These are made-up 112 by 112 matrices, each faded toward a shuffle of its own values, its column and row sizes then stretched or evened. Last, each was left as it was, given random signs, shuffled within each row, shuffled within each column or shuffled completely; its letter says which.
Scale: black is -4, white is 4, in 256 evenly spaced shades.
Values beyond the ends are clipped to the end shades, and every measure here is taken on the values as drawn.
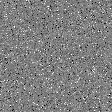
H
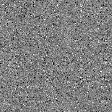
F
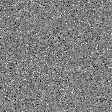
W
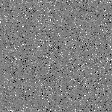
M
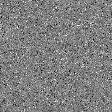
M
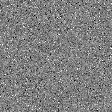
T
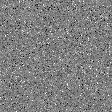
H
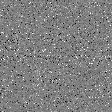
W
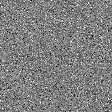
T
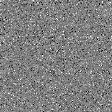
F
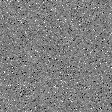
H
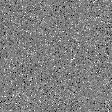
T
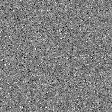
W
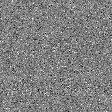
W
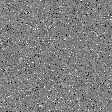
H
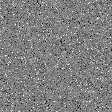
H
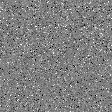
W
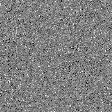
T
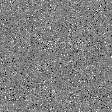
M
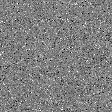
W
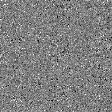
F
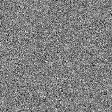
T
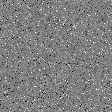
H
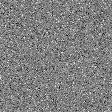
H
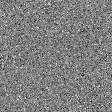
H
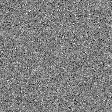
W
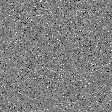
H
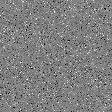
H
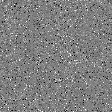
F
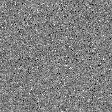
M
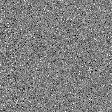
T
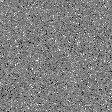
H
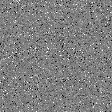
M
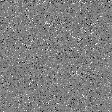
M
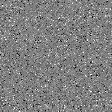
F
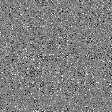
F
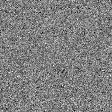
W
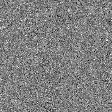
T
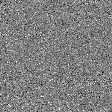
W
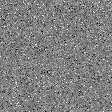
H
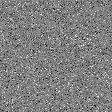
H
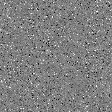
T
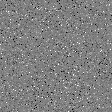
H
